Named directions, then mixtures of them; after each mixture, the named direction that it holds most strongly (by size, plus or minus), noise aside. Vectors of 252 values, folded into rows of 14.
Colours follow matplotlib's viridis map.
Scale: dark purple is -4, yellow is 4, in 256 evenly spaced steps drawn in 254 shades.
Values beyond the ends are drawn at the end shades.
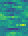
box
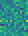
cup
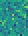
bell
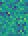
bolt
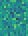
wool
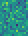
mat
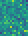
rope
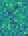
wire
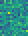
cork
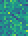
cork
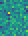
cork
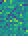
cork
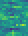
box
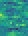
box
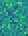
wire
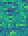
box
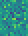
wool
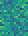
cork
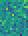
bell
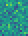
wire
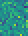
bell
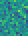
bell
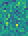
mat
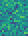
wire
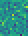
bell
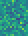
rope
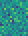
cup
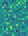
mat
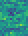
box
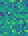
bolt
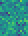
bolt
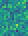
mat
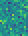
bell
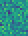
cup
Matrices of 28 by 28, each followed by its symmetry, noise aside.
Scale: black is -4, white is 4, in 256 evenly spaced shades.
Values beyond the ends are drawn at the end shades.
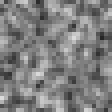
same after a half turn.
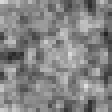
mirrored top to bottom.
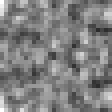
mirrored top to bottom.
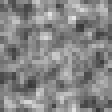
same after a half turn.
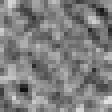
symmetric across the other diagonal.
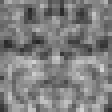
mirrored left to right.
